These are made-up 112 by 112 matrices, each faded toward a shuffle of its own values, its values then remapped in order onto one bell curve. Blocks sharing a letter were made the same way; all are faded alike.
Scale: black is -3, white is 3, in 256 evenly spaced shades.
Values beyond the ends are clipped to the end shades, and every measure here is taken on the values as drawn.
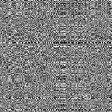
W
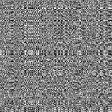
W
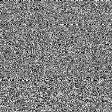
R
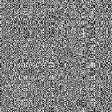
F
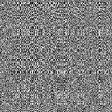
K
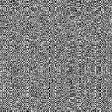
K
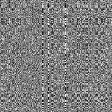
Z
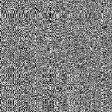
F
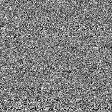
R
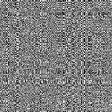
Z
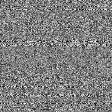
R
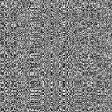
K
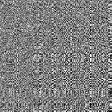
K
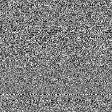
R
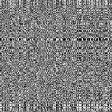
W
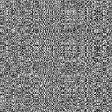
K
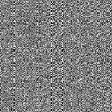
Z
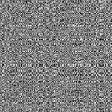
W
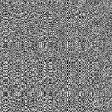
K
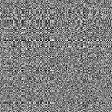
W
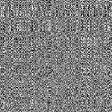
K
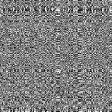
W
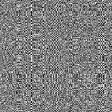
Z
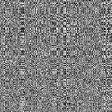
Z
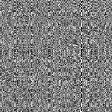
Z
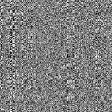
F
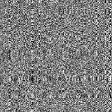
F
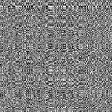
W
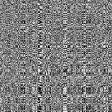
K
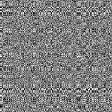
W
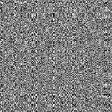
F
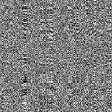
F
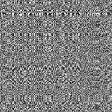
W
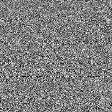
R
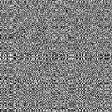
W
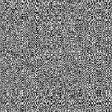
F
